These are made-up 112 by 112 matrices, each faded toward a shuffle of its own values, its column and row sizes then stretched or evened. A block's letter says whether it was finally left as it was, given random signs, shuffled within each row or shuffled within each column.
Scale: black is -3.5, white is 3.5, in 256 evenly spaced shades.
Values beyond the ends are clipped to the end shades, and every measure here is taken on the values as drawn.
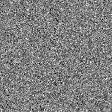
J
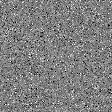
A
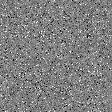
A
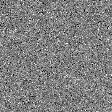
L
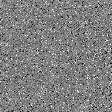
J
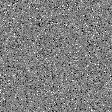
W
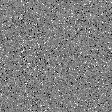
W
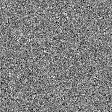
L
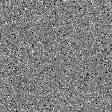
L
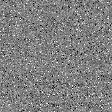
A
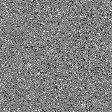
A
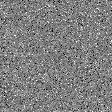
W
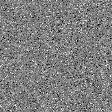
A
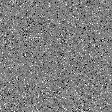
A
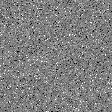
W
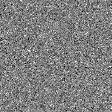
A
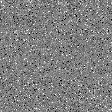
J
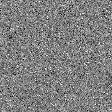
J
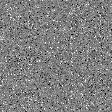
A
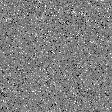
L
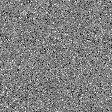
L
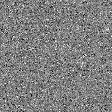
J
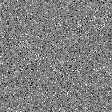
J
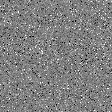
A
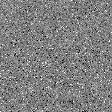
J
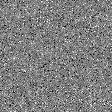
L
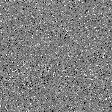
L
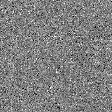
J
